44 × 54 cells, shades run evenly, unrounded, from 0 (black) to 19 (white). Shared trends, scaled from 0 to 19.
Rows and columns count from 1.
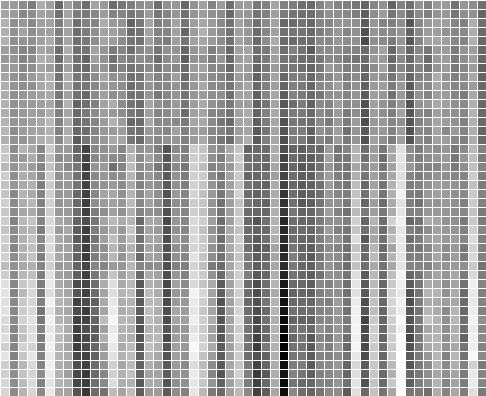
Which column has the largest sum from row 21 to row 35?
45
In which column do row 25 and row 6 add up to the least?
32
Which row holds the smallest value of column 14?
1
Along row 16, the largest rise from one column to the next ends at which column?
42
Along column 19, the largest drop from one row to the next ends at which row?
17
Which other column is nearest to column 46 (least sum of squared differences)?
41
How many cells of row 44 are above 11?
23
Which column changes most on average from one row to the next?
13
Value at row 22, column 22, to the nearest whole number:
16
